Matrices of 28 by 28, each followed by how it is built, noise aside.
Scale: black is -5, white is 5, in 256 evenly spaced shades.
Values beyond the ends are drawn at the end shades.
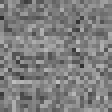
blocks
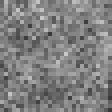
smooth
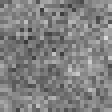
smooth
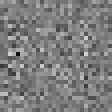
low rank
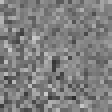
lower triangular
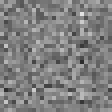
low rank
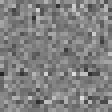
uneven rows
